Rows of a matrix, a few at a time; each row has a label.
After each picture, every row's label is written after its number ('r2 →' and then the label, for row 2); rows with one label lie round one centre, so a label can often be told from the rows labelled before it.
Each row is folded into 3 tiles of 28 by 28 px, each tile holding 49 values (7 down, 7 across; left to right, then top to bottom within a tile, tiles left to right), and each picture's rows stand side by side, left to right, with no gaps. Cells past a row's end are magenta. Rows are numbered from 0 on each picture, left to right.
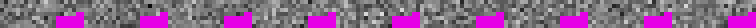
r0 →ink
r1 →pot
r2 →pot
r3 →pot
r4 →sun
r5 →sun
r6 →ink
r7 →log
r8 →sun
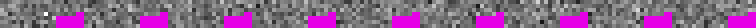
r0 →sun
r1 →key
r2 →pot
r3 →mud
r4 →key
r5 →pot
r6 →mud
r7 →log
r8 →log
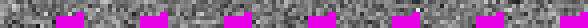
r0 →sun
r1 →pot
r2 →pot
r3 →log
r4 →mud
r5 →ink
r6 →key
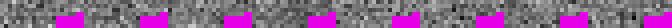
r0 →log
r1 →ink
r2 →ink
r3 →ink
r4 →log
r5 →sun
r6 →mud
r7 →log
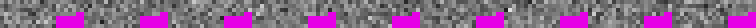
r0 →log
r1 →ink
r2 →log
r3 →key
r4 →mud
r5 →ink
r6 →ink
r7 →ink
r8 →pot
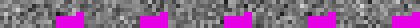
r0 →sun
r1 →ink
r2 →pot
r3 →ink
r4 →key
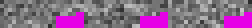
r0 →ink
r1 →key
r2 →mud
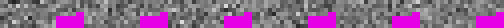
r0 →key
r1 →pot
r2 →key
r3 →pot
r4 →log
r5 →log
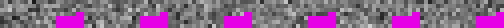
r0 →key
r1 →key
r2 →ink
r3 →ink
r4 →ink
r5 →ink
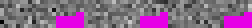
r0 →log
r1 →mud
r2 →ink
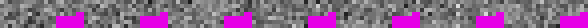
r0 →key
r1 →log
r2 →mud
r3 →sun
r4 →ink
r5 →ink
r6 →sun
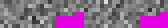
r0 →log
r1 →ink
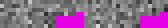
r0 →ink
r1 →sun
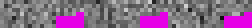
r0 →mud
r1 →mud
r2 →log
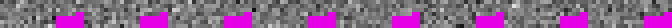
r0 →log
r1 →log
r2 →ink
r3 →ink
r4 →pot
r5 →pot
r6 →sun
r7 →sun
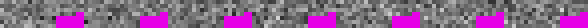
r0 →log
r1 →log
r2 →key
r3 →key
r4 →key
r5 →mud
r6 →mud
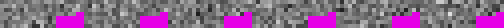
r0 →sun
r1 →ink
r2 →log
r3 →sun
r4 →sun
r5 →pot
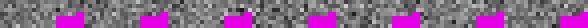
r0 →key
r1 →mud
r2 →mud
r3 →log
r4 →key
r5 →key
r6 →pot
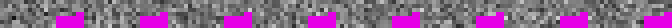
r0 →key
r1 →ink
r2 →log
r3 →mud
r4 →log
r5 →log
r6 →pot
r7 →mud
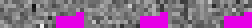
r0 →sun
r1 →pot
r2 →mud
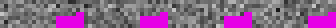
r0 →mud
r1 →key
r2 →log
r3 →pot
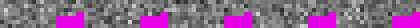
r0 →key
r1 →mud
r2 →key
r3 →log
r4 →pot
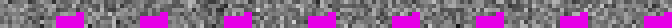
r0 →key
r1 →log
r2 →pot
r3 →log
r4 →ink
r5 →log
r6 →mud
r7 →ink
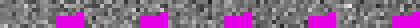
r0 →key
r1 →log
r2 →sun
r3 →mud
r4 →sun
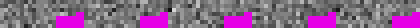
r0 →key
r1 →sun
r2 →ink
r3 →sun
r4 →ink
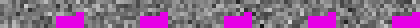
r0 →key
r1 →sun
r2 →mud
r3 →key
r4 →mud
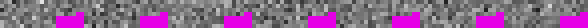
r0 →mud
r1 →sun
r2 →log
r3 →key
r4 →log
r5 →ink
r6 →key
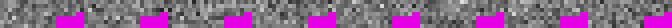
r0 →sun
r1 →mud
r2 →ink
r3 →ink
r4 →pot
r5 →mud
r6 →pot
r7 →mud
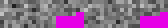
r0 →key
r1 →sun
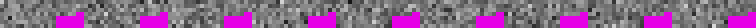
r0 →sun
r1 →mud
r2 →log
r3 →mud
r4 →ink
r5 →log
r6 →key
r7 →ink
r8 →sun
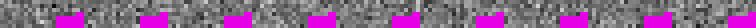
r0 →sun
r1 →log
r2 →log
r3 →ink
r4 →ink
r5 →log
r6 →log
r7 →ink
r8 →key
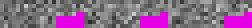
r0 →key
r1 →key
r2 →mud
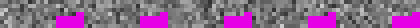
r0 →log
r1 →log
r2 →pot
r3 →log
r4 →key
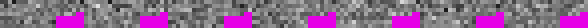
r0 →mud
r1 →sun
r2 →key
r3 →mud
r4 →pot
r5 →pot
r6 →ink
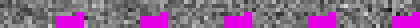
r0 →log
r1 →sun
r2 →ink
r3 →ink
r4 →sun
